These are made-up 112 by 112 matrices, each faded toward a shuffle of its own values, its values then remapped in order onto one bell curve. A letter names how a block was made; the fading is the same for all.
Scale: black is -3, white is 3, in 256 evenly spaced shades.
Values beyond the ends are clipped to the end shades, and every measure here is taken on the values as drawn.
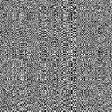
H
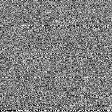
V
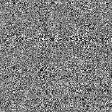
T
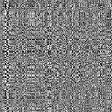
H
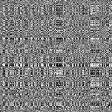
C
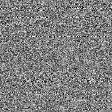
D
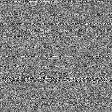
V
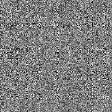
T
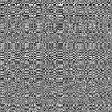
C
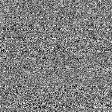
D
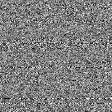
D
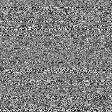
V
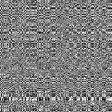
C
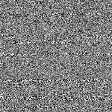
D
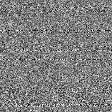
D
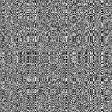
H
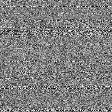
V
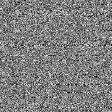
D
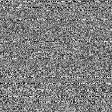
V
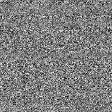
D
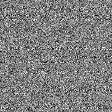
D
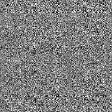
T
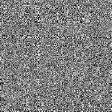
T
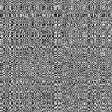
C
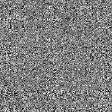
T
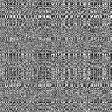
C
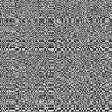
C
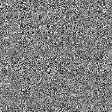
T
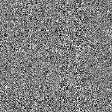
T
